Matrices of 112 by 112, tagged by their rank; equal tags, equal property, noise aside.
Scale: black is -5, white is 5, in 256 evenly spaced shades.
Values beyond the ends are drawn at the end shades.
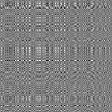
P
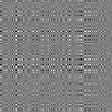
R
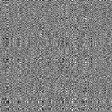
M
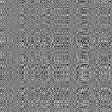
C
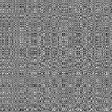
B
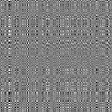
P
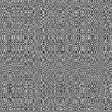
C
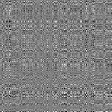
C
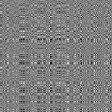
P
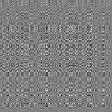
C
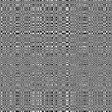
R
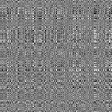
B
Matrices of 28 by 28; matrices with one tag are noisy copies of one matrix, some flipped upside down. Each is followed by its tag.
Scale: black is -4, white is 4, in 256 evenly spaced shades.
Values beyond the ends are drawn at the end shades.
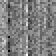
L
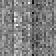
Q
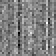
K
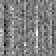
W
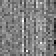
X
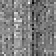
Q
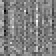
W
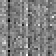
L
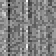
L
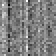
L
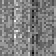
Q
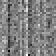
L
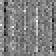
W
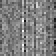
X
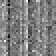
L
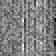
X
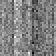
Q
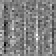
W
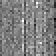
X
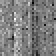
Q
